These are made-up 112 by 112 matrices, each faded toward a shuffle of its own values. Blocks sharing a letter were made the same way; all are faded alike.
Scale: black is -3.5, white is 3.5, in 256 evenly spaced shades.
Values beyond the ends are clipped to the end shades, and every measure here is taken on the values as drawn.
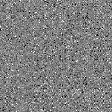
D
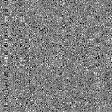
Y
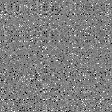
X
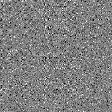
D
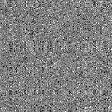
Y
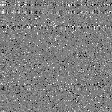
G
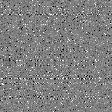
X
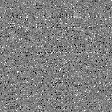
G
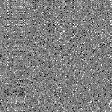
D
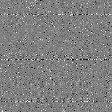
X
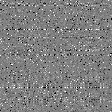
X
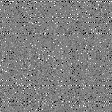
X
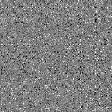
D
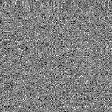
Y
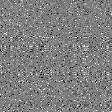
X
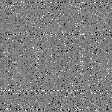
X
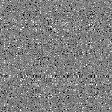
G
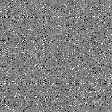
G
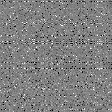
X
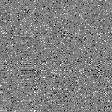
G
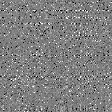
X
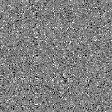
D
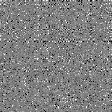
X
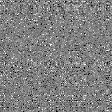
G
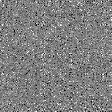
D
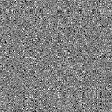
Y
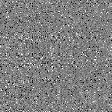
G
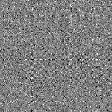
Y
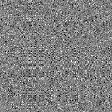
Y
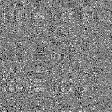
D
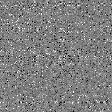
G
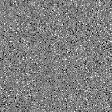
D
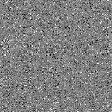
D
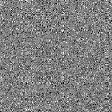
Y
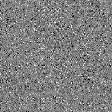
D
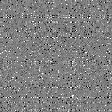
X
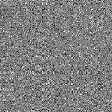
Y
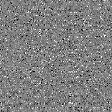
G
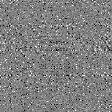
G
